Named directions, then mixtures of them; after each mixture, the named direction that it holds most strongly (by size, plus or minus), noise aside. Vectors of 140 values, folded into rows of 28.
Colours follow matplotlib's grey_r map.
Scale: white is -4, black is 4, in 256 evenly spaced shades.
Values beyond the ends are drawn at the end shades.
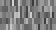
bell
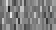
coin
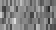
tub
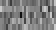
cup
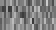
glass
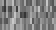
glass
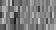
tub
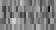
tub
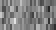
tub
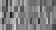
coin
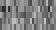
glass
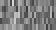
bell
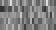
cup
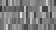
cup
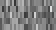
coin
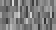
bell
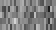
tub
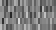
coin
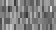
bell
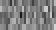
cup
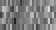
tub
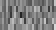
glass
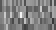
cup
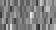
tub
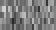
glass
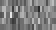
glass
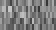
glass
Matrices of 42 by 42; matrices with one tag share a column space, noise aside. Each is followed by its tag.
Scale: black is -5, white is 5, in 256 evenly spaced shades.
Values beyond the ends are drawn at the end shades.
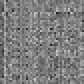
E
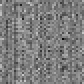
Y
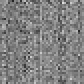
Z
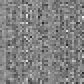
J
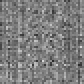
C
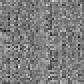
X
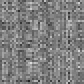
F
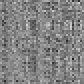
F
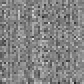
J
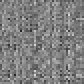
X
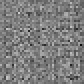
E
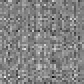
X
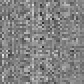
Y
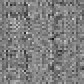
Y
